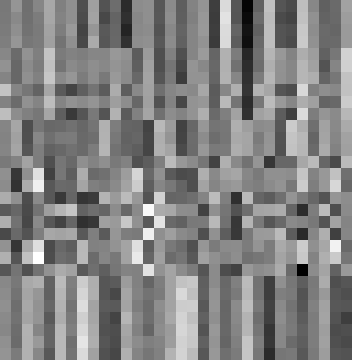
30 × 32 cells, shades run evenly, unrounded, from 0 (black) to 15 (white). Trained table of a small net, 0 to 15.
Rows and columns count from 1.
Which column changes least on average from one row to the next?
11
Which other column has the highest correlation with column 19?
28
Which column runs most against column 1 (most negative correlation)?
7
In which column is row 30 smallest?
25
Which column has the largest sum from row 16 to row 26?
4
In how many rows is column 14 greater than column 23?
13
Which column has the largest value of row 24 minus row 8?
23
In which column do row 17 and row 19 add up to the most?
15
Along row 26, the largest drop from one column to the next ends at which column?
19
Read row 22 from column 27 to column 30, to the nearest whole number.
9 12 8 10
